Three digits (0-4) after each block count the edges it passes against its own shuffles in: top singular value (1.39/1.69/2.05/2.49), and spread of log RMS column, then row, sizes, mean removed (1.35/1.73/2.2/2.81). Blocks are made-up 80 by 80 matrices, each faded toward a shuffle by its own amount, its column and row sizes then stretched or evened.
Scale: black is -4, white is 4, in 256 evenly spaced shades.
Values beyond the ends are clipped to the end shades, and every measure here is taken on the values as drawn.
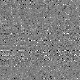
2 1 3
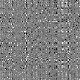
4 3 2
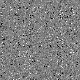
0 2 1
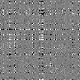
4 4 4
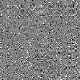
3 2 1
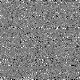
1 0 3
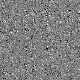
0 2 1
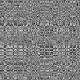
4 0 4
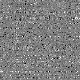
2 0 3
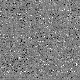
1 0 2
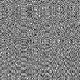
4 0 0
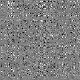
3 3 3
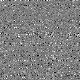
1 0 3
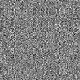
3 2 1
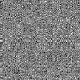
3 2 0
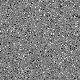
0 0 0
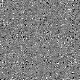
1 2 2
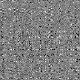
2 3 3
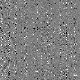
2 4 1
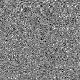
2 0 1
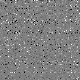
1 2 3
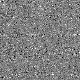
0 0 2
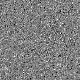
0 2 0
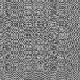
4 2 2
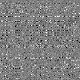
3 1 4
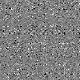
2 2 3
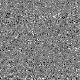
2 0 3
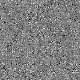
1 0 1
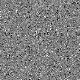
0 2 1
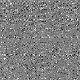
3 1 3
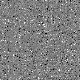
0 2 1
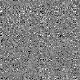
3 2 3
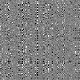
4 4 1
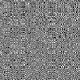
4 3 2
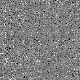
0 1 1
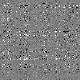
0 3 4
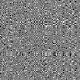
4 3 2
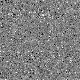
1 0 1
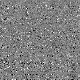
0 0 3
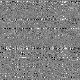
3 0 4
